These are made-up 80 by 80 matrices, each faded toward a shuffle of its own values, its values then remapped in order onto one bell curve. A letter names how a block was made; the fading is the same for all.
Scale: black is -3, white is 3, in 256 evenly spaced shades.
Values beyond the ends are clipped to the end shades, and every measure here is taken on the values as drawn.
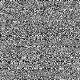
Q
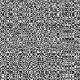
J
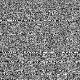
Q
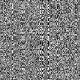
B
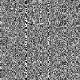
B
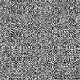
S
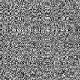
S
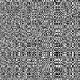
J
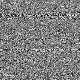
Q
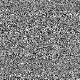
Q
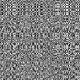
J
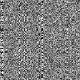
B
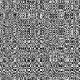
J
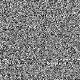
Q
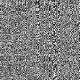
B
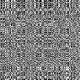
J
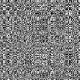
J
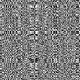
J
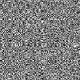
S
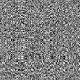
S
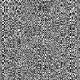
B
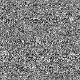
Q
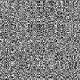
S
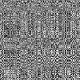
J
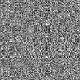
S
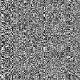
B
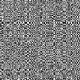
J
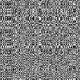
J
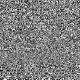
Q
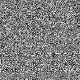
Q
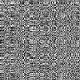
J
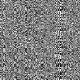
B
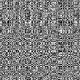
J
